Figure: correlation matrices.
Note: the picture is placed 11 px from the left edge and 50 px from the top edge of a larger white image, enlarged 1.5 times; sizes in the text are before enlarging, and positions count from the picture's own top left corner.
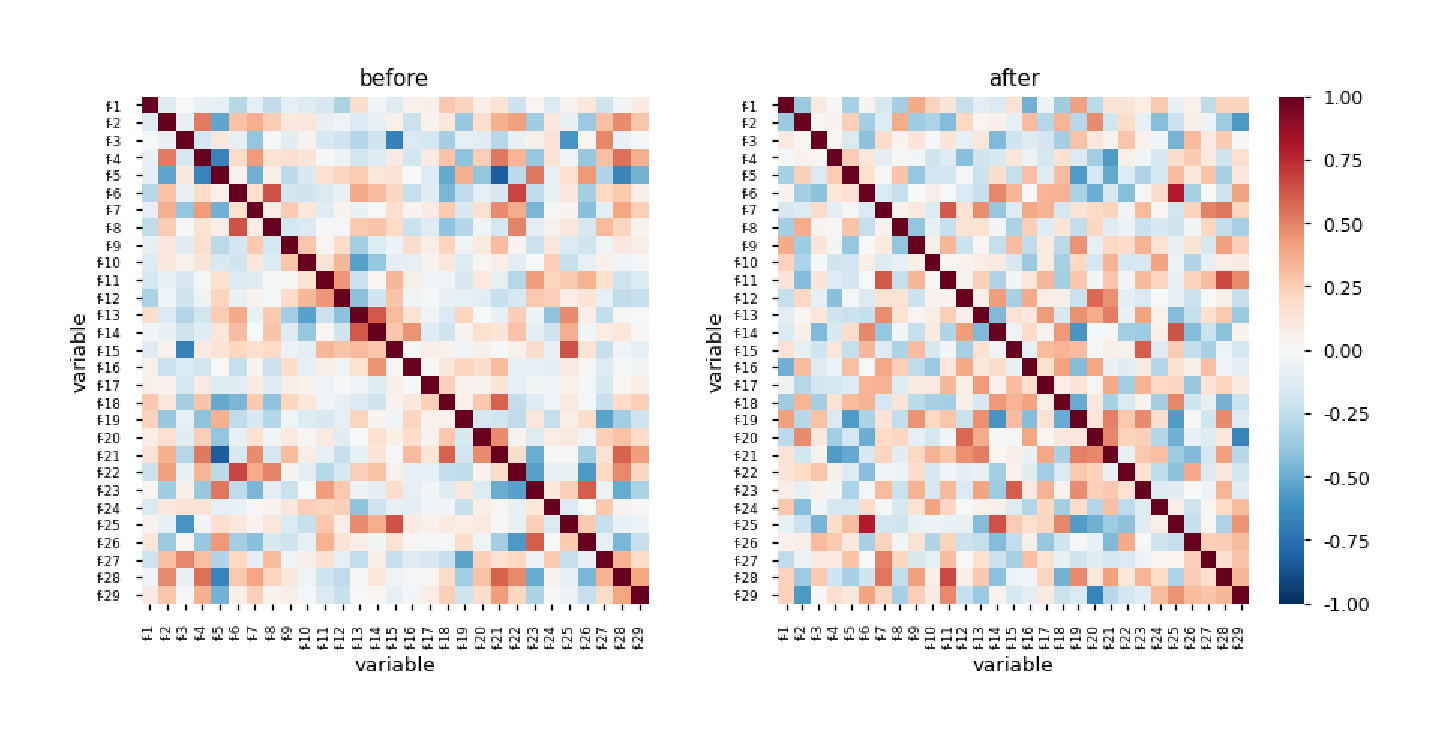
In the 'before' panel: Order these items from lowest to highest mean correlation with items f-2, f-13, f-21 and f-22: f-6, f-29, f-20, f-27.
f-27, f-20, f-29, f-6
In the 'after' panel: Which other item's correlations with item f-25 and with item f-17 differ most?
f-13
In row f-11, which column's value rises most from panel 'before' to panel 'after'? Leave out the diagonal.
f-28
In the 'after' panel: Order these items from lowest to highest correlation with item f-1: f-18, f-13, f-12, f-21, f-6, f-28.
f-18, f-12, f-13, f-6, f-21, f-28
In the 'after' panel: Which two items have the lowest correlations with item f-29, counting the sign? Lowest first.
f-20, f-2
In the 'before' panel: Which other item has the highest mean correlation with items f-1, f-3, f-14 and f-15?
f-13
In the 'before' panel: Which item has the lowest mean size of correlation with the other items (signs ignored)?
f-17
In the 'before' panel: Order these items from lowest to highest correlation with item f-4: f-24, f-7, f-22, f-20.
f-24, f-20, f-22, f-7
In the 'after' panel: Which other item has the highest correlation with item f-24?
f-10
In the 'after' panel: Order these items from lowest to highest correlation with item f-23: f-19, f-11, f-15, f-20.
f-20, f-11, f-19, f-15
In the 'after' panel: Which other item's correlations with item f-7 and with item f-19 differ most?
f-16
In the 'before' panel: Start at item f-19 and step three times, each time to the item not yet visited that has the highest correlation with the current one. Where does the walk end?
f-26
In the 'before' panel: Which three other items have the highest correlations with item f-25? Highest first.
f-15, f-13, f-14
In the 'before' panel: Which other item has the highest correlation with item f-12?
f-11
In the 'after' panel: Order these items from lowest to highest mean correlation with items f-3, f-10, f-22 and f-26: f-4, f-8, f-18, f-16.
f-18, f-16, f-8, f-4
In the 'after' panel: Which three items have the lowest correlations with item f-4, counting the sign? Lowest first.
f-21, f-12, f-20
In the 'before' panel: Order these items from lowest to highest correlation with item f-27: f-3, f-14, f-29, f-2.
f-14, f-29, f-2, f-3
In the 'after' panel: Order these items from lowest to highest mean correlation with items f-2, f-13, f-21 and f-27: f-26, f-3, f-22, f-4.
f-4, f-26, f-22, f-3
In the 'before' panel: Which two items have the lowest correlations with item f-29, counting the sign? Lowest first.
f-5, f-23
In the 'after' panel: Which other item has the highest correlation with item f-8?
f-2
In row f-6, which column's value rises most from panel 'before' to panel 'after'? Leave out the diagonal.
f-18
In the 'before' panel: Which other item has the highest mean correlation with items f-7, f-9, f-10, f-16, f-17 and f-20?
f-21
